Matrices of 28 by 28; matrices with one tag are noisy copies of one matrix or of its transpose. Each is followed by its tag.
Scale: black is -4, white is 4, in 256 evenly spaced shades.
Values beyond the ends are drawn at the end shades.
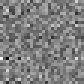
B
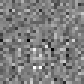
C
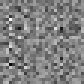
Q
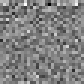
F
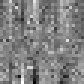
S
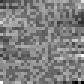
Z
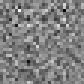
Q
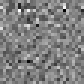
Q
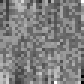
Z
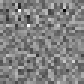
Q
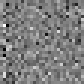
F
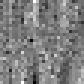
S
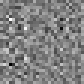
Q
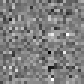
C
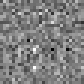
C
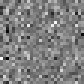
B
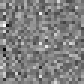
F
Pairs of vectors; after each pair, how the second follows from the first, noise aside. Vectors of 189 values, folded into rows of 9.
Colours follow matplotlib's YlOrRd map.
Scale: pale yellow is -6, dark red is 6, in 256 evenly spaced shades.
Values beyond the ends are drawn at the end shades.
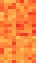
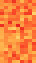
reversed, negated.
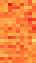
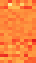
negated, partly zeroed.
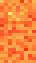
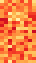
scaled up.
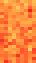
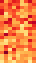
reversed, scaled up.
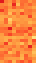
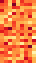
scaled up.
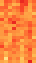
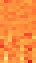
partly zeroed.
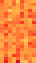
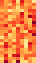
scaled up.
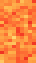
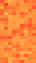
wrapped around, negated, shrunk.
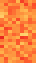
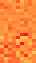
negated, partly zeroed.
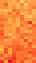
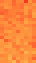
reversed, shrunk.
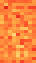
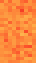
wrapped around, negated, shrunk.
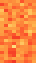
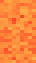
reversed, negated, shrunk.
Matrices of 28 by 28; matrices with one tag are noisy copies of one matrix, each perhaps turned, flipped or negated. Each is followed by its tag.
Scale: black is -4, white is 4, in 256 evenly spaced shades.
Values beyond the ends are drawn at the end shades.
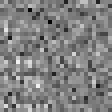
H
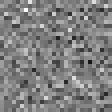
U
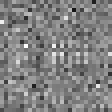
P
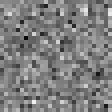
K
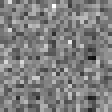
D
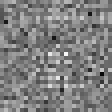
P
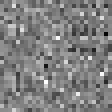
H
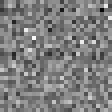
U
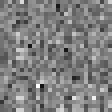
D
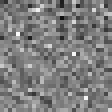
H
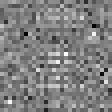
P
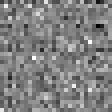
K
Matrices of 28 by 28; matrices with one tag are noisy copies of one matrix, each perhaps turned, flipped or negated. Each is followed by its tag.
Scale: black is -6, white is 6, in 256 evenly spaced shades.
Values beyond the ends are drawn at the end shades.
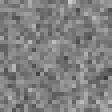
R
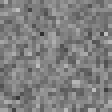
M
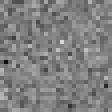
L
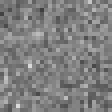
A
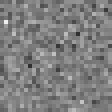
M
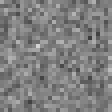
M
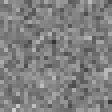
R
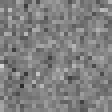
M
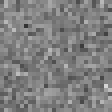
A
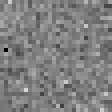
A
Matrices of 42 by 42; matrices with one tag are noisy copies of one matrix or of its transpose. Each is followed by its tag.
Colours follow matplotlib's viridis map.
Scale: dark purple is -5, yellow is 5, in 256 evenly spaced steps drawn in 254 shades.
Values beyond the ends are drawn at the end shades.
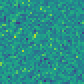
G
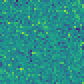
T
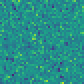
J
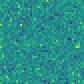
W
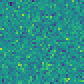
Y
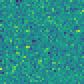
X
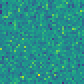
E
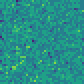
X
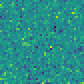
T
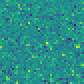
W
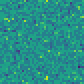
W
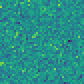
G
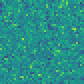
E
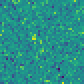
J
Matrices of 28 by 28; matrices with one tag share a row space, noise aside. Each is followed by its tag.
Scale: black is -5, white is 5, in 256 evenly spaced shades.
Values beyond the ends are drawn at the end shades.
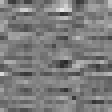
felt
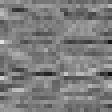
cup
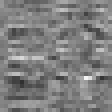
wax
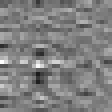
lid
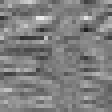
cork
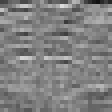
felt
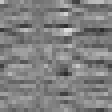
felt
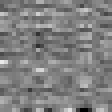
lid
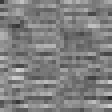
cup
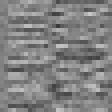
wax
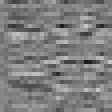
wax
